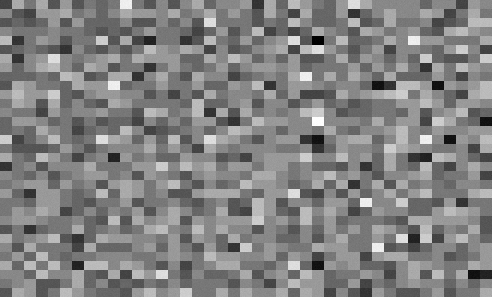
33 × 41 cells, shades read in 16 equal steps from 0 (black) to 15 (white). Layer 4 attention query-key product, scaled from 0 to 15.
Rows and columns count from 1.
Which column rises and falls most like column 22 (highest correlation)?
38
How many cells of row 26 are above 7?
19
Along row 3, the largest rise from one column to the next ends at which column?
18
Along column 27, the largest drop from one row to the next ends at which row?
5
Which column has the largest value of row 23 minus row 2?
31
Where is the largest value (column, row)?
27, 14
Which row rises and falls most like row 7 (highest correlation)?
16
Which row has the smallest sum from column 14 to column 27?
4
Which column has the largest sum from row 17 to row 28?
23
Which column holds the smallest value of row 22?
3
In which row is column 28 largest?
20
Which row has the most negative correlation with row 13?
11
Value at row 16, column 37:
8
